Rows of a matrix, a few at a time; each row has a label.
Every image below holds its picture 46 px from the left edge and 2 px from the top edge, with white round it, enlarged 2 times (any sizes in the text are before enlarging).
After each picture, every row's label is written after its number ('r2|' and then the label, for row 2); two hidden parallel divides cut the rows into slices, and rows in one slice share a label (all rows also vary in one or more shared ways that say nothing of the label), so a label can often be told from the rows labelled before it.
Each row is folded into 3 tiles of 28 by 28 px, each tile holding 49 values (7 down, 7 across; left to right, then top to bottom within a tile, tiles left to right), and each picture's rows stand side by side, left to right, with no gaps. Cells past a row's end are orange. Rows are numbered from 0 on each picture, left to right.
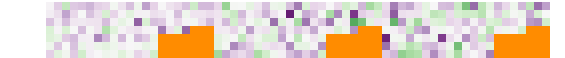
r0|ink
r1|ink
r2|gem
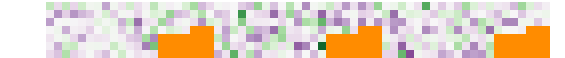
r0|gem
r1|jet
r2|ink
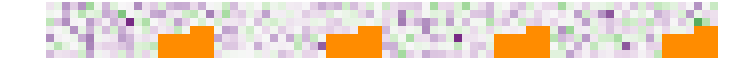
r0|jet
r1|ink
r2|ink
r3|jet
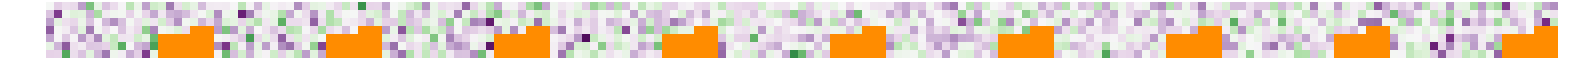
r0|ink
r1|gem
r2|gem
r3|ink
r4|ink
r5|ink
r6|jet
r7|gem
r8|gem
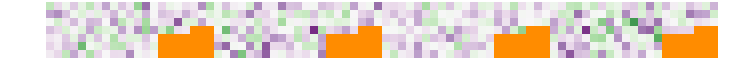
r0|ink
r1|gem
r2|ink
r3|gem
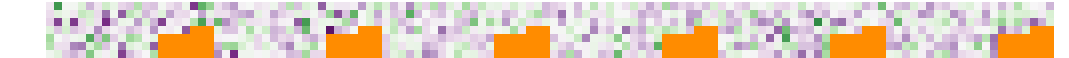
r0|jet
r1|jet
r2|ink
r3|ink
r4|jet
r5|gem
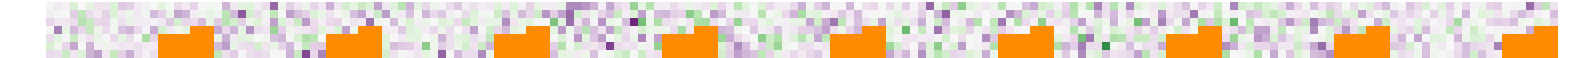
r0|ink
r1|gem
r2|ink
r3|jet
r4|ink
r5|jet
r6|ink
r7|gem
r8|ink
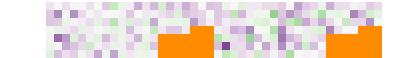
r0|ink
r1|gem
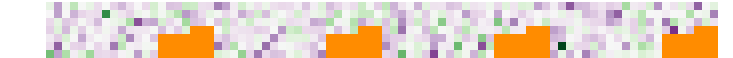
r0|gem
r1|gem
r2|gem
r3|jet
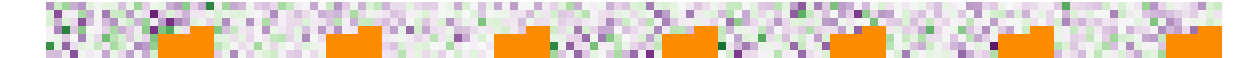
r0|jet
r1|jet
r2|ink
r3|jet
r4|jet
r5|ink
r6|jet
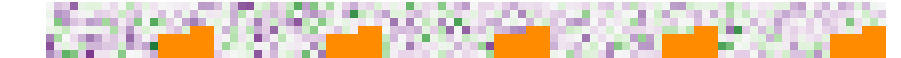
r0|ink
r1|jet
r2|ink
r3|ink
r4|jet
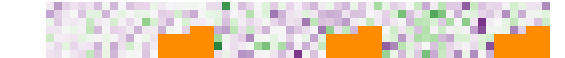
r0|ink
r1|jet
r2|gem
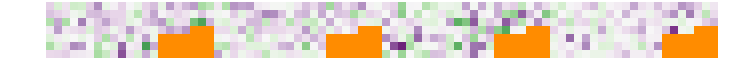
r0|jet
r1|jet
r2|gem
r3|ink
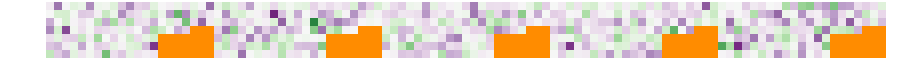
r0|gem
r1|jet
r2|ink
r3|ink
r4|jet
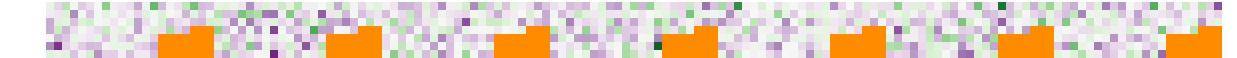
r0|gem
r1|jet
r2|ink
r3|ink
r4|gem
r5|jet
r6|gem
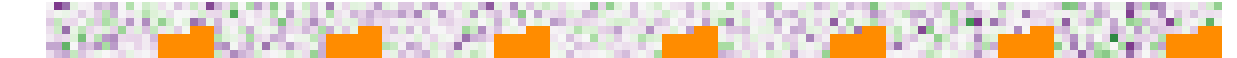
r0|gem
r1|gem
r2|jet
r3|ink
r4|jet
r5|gem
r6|jet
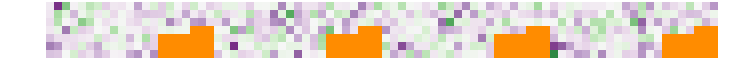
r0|gem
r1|jet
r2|ink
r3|gem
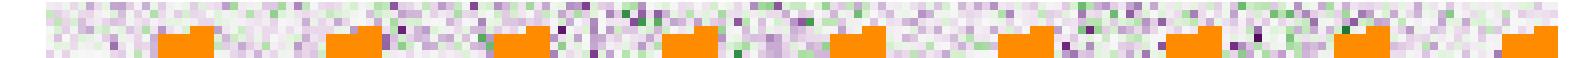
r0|ink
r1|ink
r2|gem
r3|jet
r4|ink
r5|ink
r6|gem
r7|gem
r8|ink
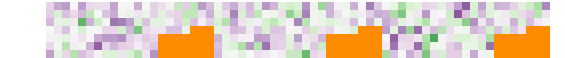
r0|ink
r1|ink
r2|gem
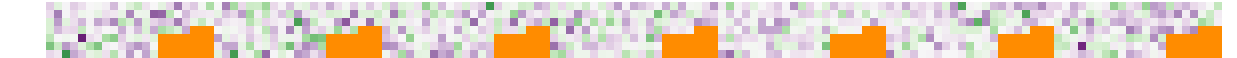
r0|jet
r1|gem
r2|gem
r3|gem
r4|ink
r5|ink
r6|jet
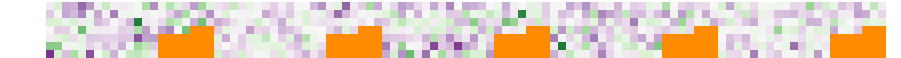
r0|jet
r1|ink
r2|ink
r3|jet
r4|ink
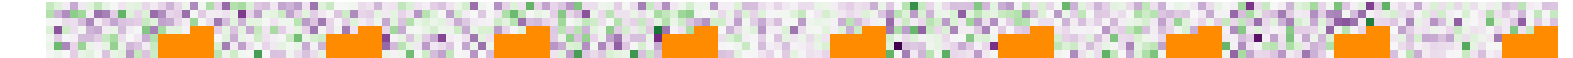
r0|jet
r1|gem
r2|gem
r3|gem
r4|ink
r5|gem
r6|jet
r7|jet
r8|ink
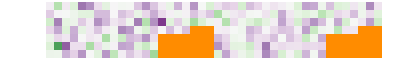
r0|jet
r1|gem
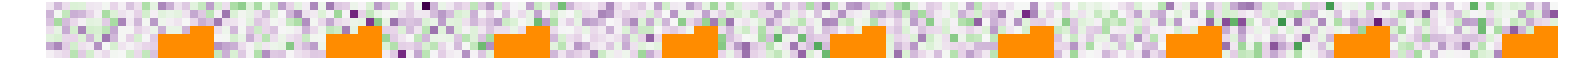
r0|gem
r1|gem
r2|jet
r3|jet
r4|jet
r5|ink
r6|gem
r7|gem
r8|ink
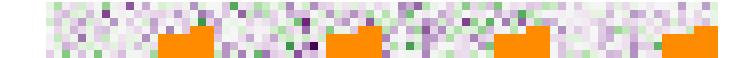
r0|jet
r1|gem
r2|jet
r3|ink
